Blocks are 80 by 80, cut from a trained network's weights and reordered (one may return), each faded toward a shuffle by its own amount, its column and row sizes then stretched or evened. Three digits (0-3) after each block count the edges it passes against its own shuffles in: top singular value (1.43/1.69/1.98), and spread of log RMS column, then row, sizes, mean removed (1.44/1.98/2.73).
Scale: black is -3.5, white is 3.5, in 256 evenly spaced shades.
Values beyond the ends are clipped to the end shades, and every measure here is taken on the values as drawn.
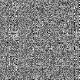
0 3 1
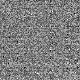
0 2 1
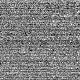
3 0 1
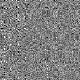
3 2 1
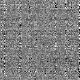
1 3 1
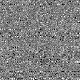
3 0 2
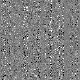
0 3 0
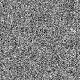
2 0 0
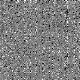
1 3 1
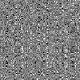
3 2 0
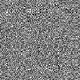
3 1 1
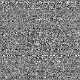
0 2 3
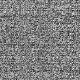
1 3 0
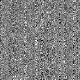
1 3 0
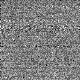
0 1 2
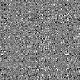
3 2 2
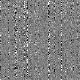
1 3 1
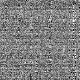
2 3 0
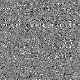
2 1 2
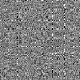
3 2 2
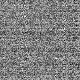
1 2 0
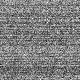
3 0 0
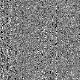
0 3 0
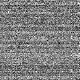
3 2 1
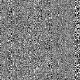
0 3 0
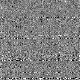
1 1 3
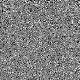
1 0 1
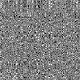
3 2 1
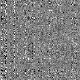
1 3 2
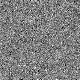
0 0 0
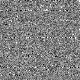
0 0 2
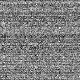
3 2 1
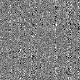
0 3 1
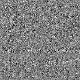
0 2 2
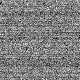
2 0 0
